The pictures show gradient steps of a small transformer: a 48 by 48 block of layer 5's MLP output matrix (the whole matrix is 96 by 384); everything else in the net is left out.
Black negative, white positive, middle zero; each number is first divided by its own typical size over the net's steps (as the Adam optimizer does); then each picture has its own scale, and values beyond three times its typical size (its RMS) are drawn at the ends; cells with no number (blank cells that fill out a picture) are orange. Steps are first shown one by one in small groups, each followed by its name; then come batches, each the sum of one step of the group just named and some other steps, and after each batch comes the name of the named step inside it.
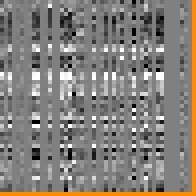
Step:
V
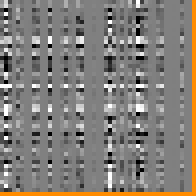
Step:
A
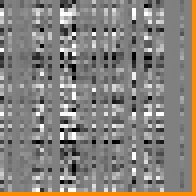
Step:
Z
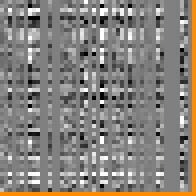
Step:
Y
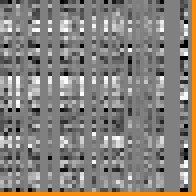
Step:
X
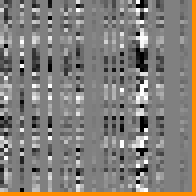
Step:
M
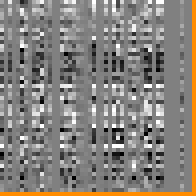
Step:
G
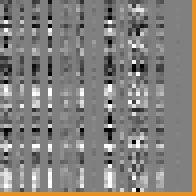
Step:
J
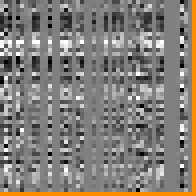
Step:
M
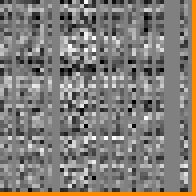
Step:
X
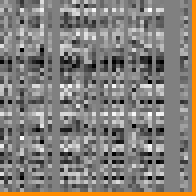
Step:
G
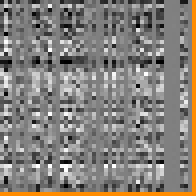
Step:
V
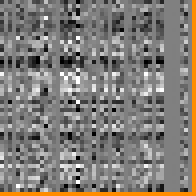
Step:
V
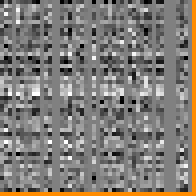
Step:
X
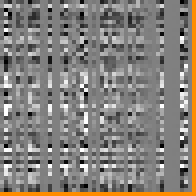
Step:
A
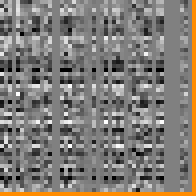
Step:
G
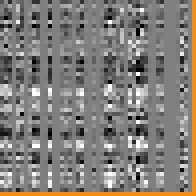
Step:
J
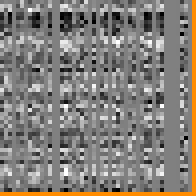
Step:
Y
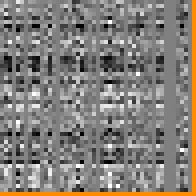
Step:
J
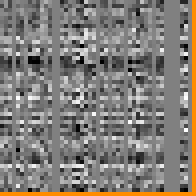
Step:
X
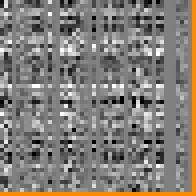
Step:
Z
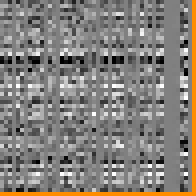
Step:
X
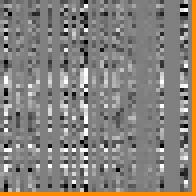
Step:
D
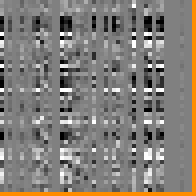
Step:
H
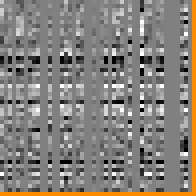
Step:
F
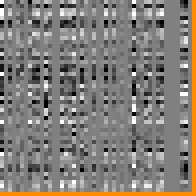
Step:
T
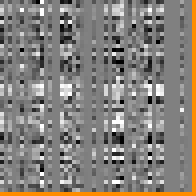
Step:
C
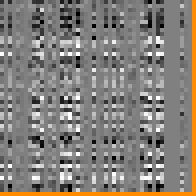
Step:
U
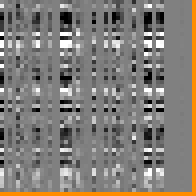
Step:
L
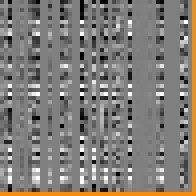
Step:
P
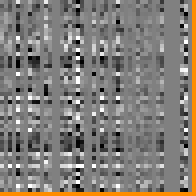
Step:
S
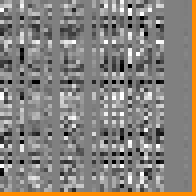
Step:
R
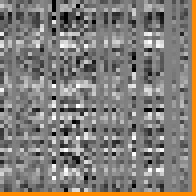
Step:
L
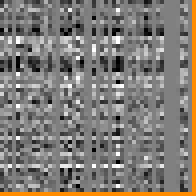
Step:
S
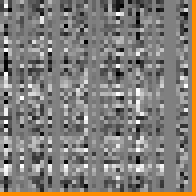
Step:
D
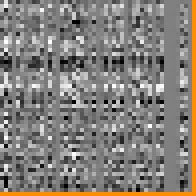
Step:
C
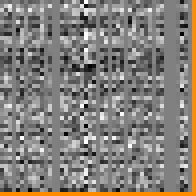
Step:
R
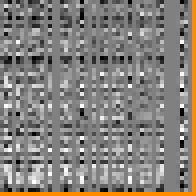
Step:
P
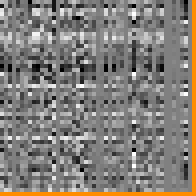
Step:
T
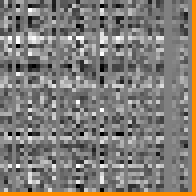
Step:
S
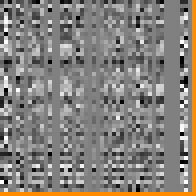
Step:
C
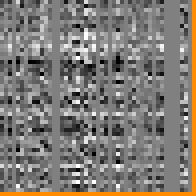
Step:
S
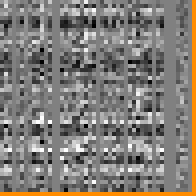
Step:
H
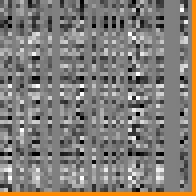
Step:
P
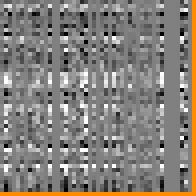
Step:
D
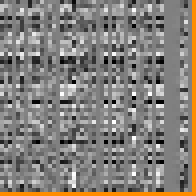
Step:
C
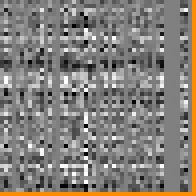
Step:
D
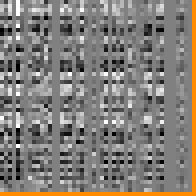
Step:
C
